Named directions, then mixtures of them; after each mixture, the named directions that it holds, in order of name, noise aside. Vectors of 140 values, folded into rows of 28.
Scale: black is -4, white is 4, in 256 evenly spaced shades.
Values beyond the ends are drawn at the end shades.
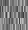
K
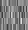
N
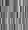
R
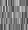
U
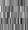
K, N, R.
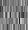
K, N.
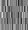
N, R, U.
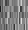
K, N, R.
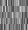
U.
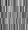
N, R, U.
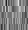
R, U.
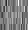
N, R, U.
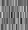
N.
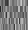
K, R.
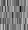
U.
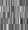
K, N, U.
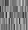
K, R.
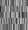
K, N, U.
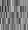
R, U.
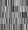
K, U.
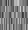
K, U.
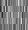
N, R, U.
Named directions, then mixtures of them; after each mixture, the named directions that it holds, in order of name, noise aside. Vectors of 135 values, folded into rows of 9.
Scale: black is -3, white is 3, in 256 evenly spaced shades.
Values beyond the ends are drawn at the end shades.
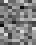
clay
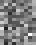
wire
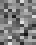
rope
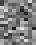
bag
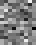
bag, clay.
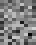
clay, rope, wire.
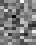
bag, clay, rope.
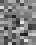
bag, rope, wire.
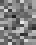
bag, rope, wire.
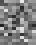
bag, clay, rope.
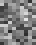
bag, rope.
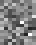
rope, wire.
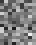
clay, wire.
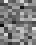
clay.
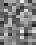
clay, rope, wire.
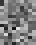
bag, clay, wire.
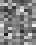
bag, clay, wire.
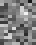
bag, rope.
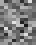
clay, rope, wire.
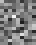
bag, rope.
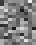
bag.
